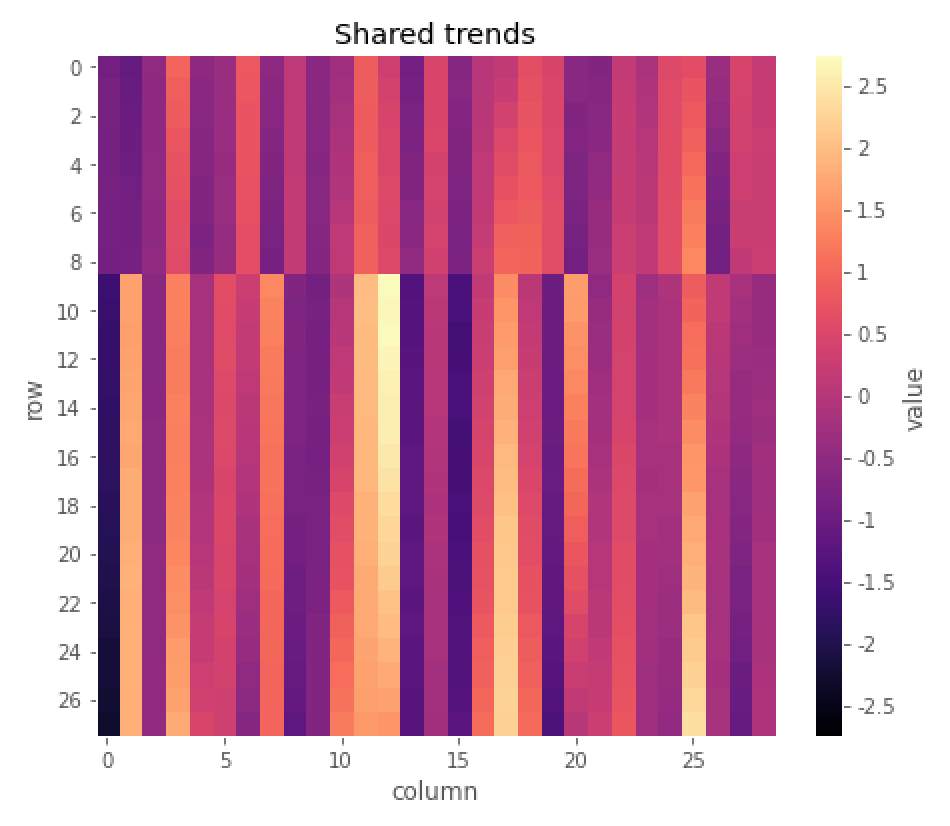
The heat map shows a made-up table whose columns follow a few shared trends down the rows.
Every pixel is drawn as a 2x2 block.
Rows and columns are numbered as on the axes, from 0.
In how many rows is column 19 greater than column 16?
9
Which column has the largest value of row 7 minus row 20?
19
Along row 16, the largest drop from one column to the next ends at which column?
13
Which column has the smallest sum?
0
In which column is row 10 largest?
12
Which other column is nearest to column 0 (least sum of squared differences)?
15
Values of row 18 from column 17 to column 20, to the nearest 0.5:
2 0.5 -1 1
